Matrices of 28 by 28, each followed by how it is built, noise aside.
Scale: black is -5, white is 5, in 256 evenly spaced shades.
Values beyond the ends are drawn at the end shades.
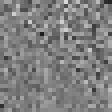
upper triangular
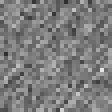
Hankel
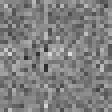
low rank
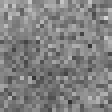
smooth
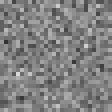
noise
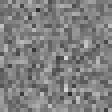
noise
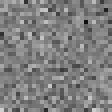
uneven rows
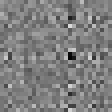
low rank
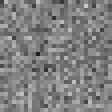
noise
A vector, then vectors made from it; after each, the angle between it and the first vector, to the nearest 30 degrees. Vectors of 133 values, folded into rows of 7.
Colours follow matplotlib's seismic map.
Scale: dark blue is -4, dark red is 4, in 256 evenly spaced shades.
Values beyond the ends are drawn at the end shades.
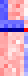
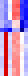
60 degrees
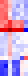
150 degrees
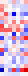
120 degrees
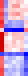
60 degrees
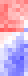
120 degrees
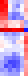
150 degrees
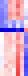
30 degrees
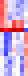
150 degrees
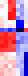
60 degrees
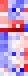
150 degrees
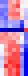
30 degrees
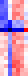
30 degrees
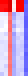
90 degrees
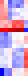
150 degrees
